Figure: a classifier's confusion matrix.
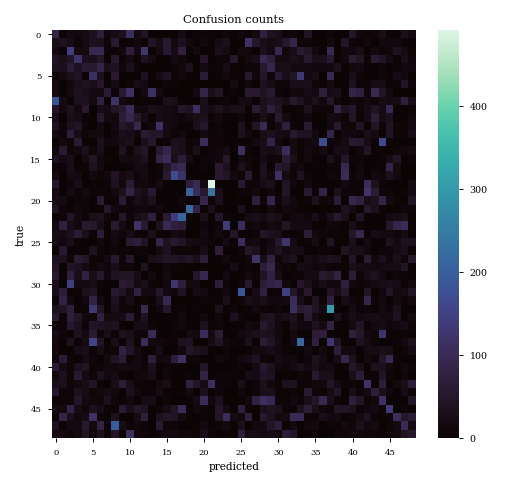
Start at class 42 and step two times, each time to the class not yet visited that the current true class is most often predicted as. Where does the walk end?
18
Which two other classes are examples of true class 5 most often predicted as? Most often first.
33, 37
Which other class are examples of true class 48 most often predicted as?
10
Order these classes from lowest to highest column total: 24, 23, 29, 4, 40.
24, 23, 4, 40, 29
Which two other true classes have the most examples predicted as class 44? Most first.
13, 36
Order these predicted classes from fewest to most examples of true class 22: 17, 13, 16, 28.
28, 13, 16, 17
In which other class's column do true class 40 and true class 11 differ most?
14
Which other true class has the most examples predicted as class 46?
23
